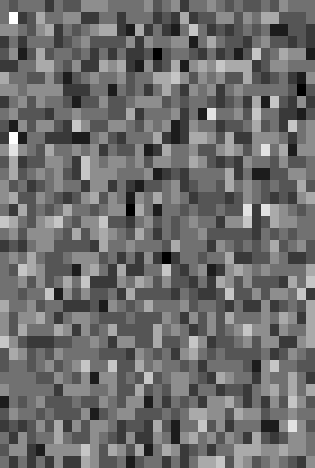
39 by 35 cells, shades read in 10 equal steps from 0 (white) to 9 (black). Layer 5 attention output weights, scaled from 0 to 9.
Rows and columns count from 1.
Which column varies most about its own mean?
2
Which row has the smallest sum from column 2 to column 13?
19
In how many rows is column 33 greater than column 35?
16
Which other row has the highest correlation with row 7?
17
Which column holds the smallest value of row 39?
25
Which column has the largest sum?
15
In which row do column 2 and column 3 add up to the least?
13
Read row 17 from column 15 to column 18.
8 4 5 3
